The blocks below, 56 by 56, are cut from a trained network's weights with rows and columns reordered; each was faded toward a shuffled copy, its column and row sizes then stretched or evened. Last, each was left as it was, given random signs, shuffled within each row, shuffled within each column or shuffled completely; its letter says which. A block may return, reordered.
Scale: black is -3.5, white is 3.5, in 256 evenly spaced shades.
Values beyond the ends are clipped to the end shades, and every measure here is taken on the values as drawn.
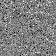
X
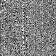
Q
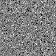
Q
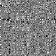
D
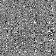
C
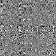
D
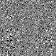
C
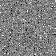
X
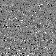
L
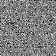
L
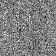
Q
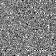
L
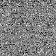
L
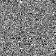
C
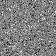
X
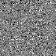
C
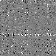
C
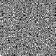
D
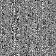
Q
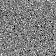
X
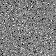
X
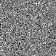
L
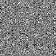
D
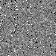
Q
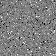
X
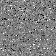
L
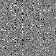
C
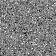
X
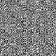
D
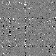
C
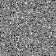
Q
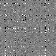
D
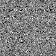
L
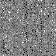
Q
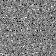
L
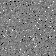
X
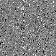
Q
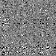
C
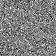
X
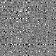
D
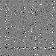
C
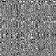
D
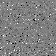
L
